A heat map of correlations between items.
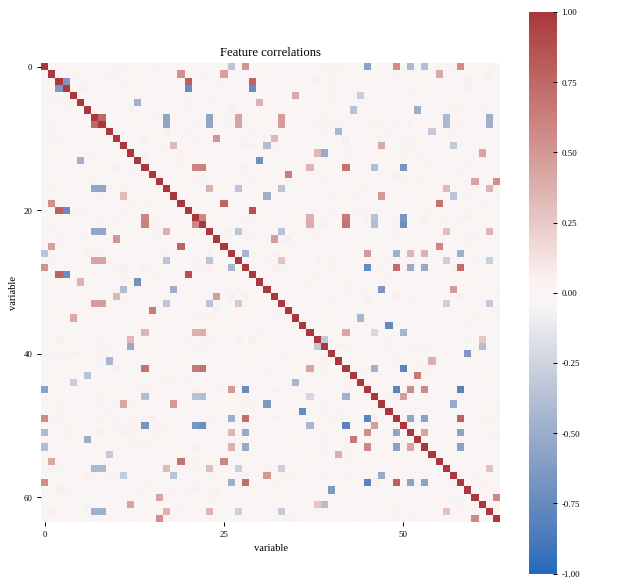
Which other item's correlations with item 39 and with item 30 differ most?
13
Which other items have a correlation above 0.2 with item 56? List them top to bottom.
17, 23, 62
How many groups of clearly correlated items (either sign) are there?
16
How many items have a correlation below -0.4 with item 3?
3
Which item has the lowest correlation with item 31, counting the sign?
47
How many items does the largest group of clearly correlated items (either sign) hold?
8
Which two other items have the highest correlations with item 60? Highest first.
63, 16
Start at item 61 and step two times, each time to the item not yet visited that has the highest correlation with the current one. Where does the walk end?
38
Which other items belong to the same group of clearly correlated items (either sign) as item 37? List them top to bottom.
14, 21, 22, 42, 46, 50
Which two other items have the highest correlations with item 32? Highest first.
24, 10
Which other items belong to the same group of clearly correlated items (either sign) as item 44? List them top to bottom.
4, 35
